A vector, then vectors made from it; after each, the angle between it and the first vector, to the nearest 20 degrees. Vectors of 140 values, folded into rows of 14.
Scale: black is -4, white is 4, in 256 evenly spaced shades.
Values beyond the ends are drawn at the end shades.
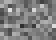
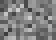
80 degrees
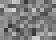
80 degrees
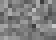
60 degrees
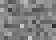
140 degrees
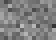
140 degrees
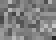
60 degrees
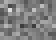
20 degrees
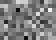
100 degrees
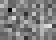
100 degrees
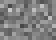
20 degrees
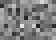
140 degrees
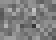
40 degrees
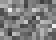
40 degrees
